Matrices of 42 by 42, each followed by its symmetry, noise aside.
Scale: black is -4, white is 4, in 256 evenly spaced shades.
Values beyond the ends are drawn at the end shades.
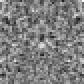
mirrored left to right.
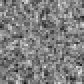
antisymmetric.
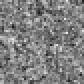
antisymmetric.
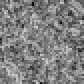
symmetric across the other diagonal.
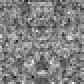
mirrored left to right.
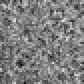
symmetric across the other diagonal.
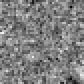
antisymmetric.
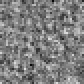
antisymmetric.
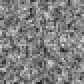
antisymmetric.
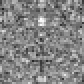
mirrored left to right.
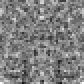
mirrored left to right.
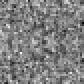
mirrored top to bottom.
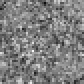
symmetric across the other diagonal.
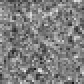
antisymmetric.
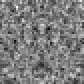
mirrored left to right.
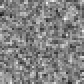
symmetric across the other diagonal.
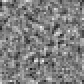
antisymmetric.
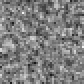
antisymmetric.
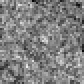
symmetric across the other diagonal.
